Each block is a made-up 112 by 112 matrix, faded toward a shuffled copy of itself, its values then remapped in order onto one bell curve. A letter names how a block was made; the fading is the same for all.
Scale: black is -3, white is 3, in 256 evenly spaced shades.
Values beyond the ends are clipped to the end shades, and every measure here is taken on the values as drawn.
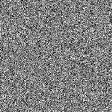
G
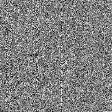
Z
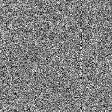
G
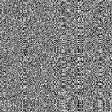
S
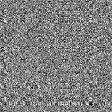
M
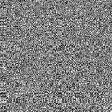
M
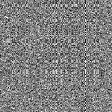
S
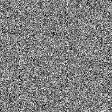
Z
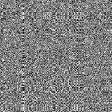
S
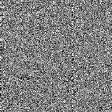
G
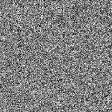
G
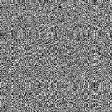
S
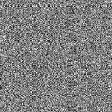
M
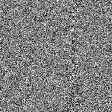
G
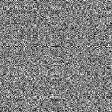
M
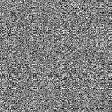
M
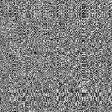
S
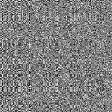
S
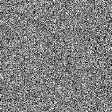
Z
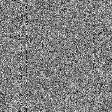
Z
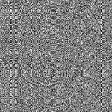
S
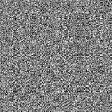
M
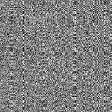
S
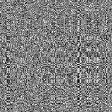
S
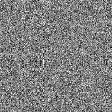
G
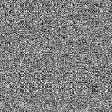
M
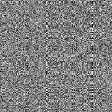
S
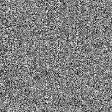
G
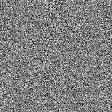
G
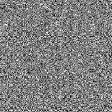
M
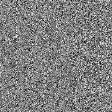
Z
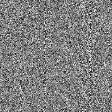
Z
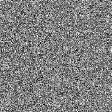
G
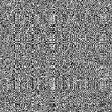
S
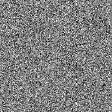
Z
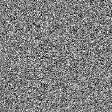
G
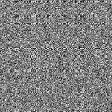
M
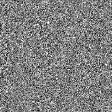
G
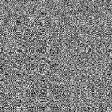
M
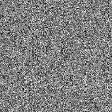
G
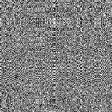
S
